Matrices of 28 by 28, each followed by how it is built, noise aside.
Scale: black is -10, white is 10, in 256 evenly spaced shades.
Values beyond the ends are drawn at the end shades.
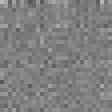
low rank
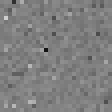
sparse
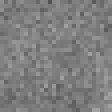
smooth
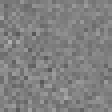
lower triangular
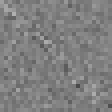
banded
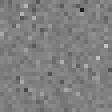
sparse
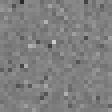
sparse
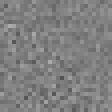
lower triangular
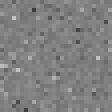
sparse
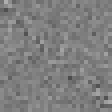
banded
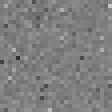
sparse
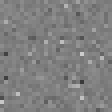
sparse
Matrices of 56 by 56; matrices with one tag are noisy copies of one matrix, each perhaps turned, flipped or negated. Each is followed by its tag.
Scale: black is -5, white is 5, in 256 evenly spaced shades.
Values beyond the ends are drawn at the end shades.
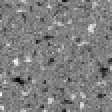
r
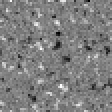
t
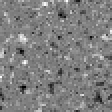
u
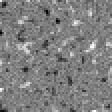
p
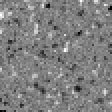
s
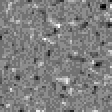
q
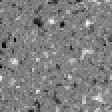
u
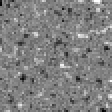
s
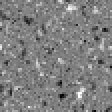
r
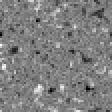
u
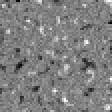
p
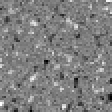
s
